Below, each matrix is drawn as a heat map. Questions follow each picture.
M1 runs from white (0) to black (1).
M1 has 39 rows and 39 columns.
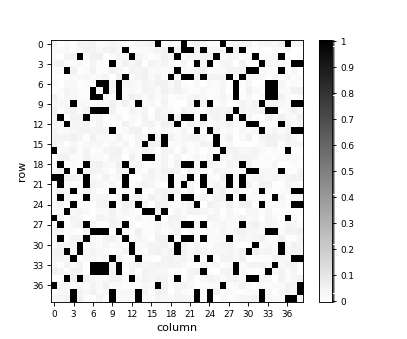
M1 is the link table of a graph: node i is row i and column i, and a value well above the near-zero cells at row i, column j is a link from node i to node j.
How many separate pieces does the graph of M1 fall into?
2
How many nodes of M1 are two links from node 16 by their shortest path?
2
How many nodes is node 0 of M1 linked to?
4
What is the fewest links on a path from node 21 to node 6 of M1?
3
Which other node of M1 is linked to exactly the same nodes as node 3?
node 13
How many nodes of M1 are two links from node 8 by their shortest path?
1
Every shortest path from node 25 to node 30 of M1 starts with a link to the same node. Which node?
node 2
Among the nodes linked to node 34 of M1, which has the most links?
node 23
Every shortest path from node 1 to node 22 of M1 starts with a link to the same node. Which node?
node 20
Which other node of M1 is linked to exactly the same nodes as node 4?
node 12
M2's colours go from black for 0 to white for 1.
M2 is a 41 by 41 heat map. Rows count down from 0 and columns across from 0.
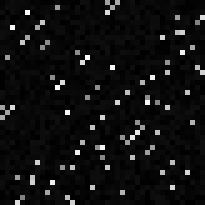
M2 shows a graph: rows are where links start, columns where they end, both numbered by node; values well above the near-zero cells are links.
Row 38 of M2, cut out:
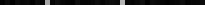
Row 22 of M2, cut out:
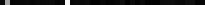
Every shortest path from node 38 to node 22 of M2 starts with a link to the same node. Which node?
node 9
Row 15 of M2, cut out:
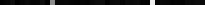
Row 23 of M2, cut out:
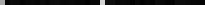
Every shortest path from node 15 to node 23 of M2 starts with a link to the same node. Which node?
node 30
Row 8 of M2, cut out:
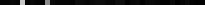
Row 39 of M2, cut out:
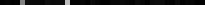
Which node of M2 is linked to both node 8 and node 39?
node 4
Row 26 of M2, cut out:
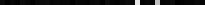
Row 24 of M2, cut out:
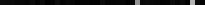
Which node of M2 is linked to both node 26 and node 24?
node 27
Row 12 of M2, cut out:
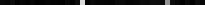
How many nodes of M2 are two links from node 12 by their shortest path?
3
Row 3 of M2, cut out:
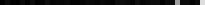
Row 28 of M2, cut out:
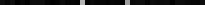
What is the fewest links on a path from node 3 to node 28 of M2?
6
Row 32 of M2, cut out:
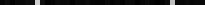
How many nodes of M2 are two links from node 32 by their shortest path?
2
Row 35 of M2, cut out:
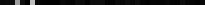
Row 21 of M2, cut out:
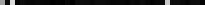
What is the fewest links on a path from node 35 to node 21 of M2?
5
